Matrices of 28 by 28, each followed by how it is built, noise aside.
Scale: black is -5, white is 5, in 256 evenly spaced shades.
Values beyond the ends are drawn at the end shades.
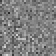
lower triangular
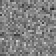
noise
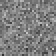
noise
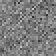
Hankel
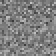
repeating columns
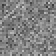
Hankel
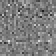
uneven rows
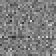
uneven rows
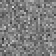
noise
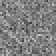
noise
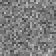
noise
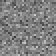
repeating columns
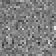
uneven rows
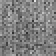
blocks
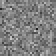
noise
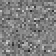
uneven rows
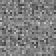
blocks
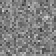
blocks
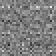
low rank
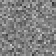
blocks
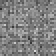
blocks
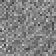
Hankel
